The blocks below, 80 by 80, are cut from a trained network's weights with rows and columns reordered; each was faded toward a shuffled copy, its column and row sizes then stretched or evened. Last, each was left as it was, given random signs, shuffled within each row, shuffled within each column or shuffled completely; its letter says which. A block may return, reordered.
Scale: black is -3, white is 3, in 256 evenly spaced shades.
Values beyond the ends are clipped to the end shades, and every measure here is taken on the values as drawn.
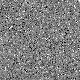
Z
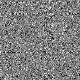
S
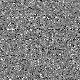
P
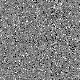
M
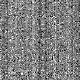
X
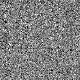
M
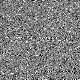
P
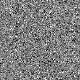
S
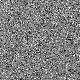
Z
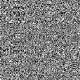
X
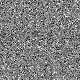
Z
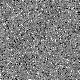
Z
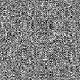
X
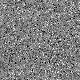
Z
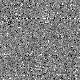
P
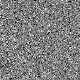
M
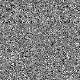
S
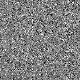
S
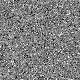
Z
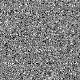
P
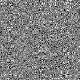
X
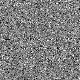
P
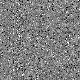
M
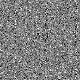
M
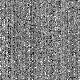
M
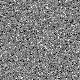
Z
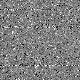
P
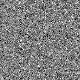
M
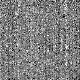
X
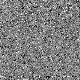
P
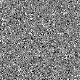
S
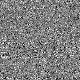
P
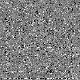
X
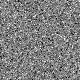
Z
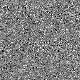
P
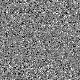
P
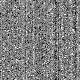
M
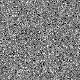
P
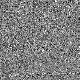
P
